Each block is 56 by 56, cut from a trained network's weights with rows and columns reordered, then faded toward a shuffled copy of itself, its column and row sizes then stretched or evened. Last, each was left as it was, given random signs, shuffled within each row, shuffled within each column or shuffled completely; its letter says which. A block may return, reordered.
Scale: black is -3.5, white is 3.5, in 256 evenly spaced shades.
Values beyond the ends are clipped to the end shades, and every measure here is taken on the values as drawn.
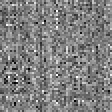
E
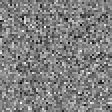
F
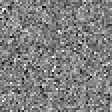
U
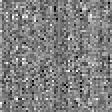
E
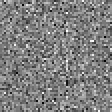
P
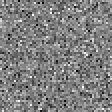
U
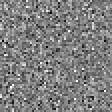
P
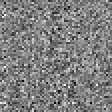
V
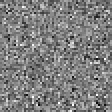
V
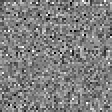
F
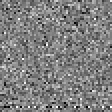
F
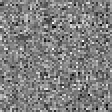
E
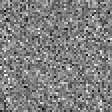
P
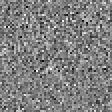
F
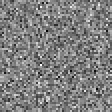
P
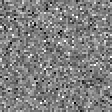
U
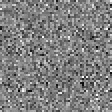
E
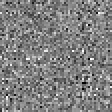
V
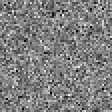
U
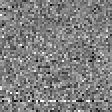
F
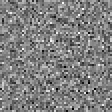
E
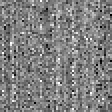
P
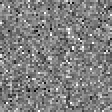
P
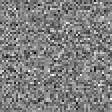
E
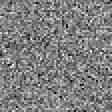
U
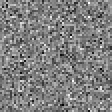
P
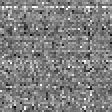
E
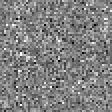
V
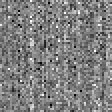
P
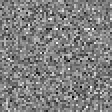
F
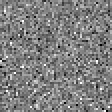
U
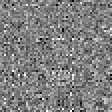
E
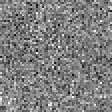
P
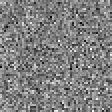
F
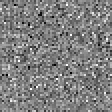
F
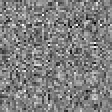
E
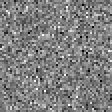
U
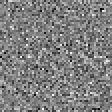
F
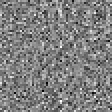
E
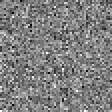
P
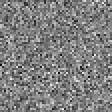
F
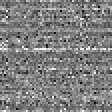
E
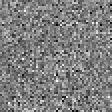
V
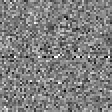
F
